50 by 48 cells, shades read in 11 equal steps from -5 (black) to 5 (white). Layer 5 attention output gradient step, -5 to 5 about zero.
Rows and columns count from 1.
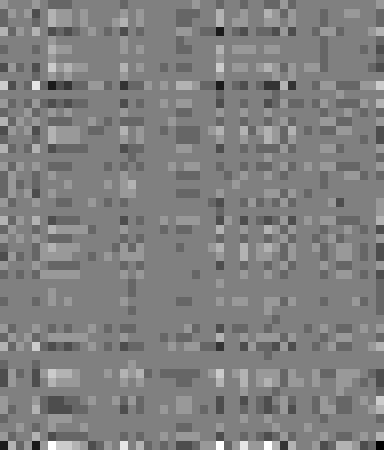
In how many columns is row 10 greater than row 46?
11
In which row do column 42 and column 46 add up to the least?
50
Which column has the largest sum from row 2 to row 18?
7
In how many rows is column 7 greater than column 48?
28
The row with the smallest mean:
10
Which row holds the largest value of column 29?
25
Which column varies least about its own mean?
20
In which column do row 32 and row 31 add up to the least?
48
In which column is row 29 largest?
31
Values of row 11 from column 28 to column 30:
-1 0 0
